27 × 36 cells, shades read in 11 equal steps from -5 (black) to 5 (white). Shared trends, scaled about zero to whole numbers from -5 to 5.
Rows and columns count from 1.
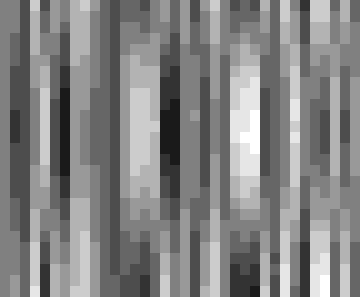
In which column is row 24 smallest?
31
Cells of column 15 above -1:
18
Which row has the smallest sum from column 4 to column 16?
26
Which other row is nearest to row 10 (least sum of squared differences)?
15
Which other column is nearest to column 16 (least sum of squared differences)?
34
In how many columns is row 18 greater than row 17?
4
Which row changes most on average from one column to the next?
27
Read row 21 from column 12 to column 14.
-2 0 0
